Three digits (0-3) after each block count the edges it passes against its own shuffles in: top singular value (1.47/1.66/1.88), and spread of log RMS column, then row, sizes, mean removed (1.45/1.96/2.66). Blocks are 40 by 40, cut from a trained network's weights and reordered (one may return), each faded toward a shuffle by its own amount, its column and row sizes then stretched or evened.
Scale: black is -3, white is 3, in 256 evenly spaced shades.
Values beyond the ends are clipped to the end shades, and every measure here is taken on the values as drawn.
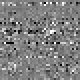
0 1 3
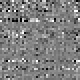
0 2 3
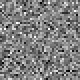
0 0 1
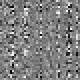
1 3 1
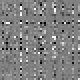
1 3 2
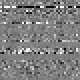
2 0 3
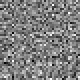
2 1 1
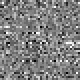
1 0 2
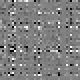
2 3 3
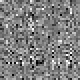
2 2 1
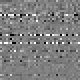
2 0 3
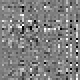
2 3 2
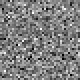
0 0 1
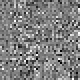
1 2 1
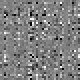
0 3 2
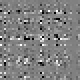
0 3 3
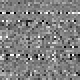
0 0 3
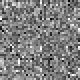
1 1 1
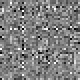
2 2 2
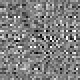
3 0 3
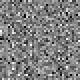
0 1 1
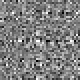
3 0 2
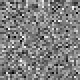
1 1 1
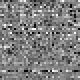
1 1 3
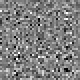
1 2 1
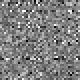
0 1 2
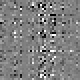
2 3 2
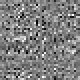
2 3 2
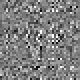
3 2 2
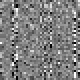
3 3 0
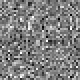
2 2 1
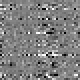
2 2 3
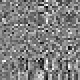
3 2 1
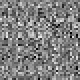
3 1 2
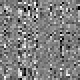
2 3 1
